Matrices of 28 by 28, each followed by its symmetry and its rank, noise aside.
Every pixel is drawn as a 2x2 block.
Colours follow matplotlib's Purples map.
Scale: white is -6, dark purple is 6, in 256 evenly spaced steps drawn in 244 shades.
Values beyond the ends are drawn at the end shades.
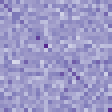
symmetric, rank seven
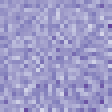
symmetric, rank five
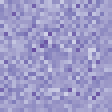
symmetric, rank five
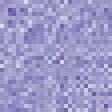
symmetric, rank six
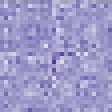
symmetric, rank five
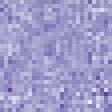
no symmetry, rank seven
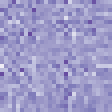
no symmetry, rank six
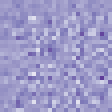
no symmetry, rank five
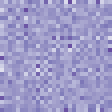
no symmetry, rank five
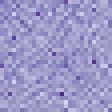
symmetric, rank seven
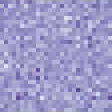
no symmetry, rank seven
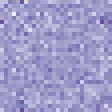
symmetric, rank seven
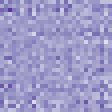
no symmetry, rank six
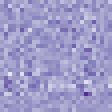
no symmetry, rank five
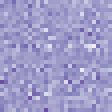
no symmetry, rank six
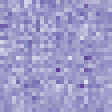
antisymmetric, rank six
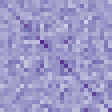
symmetric, rank six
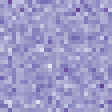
no symmetry, rank six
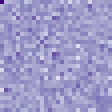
symmetric, rank seven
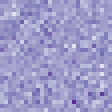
no symmetry, rank seven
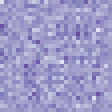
no symmetry, rank six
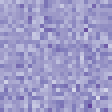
no symmetry, rank seven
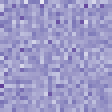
no symmetry, rank six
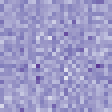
no symmetry, rank six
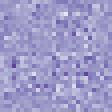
antisymmetric, rank six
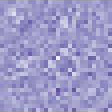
symmetric, rank six
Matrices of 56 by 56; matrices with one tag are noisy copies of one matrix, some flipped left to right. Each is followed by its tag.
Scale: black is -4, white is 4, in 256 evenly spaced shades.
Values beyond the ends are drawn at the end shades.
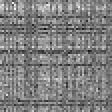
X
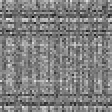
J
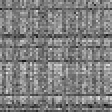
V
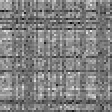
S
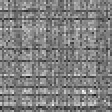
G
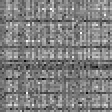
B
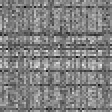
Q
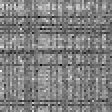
X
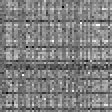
B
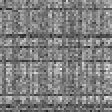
V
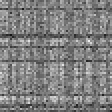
V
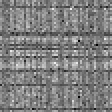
Q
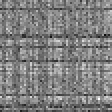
V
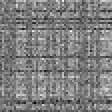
S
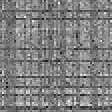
G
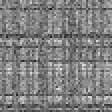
V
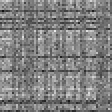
S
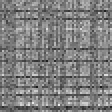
G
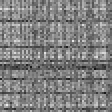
B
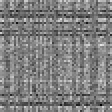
J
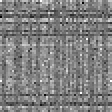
J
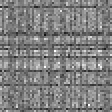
Q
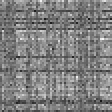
S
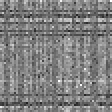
J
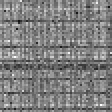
B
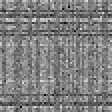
J
